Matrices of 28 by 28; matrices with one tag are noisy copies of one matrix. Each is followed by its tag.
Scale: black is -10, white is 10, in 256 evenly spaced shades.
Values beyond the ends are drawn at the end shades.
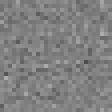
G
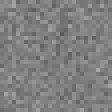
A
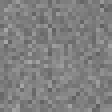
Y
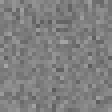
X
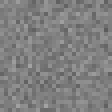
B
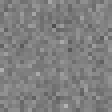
X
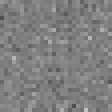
X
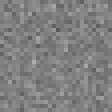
X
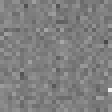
X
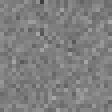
B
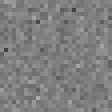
A
